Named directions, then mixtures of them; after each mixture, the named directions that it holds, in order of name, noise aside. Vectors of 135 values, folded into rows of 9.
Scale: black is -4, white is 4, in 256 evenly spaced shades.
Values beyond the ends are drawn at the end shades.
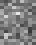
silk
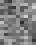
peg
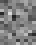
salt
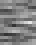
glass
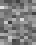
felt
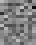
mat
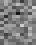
mat, salt, silk.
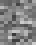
felt, glass, salt.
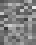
mat.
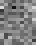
felt, peg, silk.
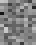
mat, silk.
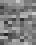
felt, glass, peg.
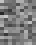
glass, mat, peg.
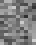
peg.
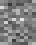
felt, mat.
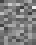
mat.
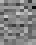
glass, mat, silk.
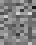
mat, silk.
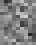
peg, salt, silk.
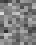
felt, mat, silk.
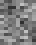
peg.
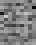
glass, mat, salt.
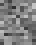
peg.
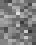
peg, silk.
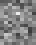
felt, silk.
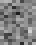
silk.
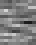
glass.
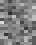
peg, salt.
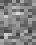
silk.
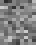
felt, peg.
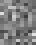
peg, salt, silk.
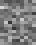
felt.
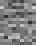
felt, glass, silk.
